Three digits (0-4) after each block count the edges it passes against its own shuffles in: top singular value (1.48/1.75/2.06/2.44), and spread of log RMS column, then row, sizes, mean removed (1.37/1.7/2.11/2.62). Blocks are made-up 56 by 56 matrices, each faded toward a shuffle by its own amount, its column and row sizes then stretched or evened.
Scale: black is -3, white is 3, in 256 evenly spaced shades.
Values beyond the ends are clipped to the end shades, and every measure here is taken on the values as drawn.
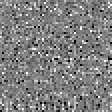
1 1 1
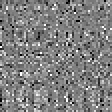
3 1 1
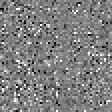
1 2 2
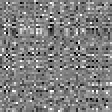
4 2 3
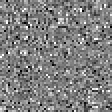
2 0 2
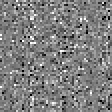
2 3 0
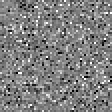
0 0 0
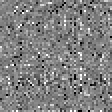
1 2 2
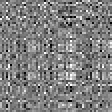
4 3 3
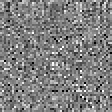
3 1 1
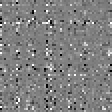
0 4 4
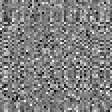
4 2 2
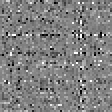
2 2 3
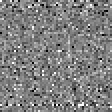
1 0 3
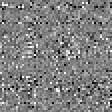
1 1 3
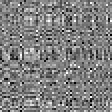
4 2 2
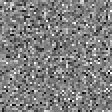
1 0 0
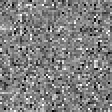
0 1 2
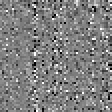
1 4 2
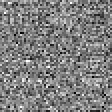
2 0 2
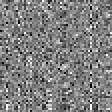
3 3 0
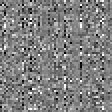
2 4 2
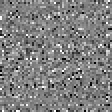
0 1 4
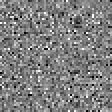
1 2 3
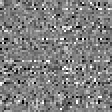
2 1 4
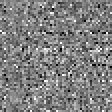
1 2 3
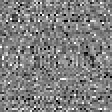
3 0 2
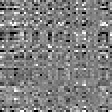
4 4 4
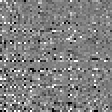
3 3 4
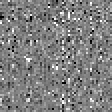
1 4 1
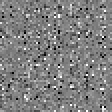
0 4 2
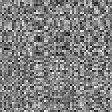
4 2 2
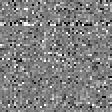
2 0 4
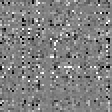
0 4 4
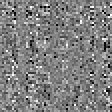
2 4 1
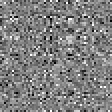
3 2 3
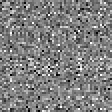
2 1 2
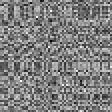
4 0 0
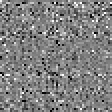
2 1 3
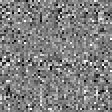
2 2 3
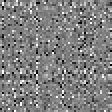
3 3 0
